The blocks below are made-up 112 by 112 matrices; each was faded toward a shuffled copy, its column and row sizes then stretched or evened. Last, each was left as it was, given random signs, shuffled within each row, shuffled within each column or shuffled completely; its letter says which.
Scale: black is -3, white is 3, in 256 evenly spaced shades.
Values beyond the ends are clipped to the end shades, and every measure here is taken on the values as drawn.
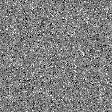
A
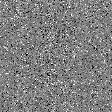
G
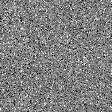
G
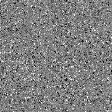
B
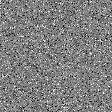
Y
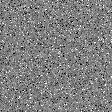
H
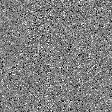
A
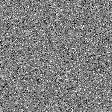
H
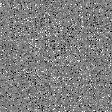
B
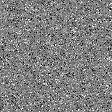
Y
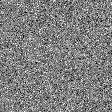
H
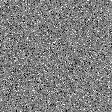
H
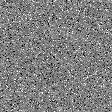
H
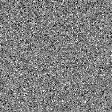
B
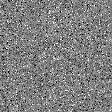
G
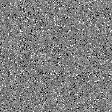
A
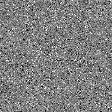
B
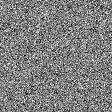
H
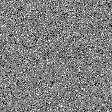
Y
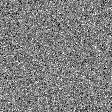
H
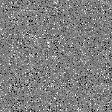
B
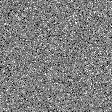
H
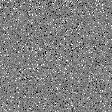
A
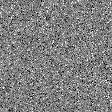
G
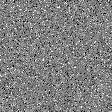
H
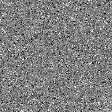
A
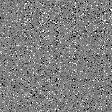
B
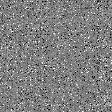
A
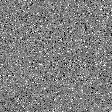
Y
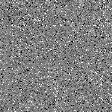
A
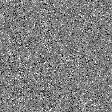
G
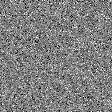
Y
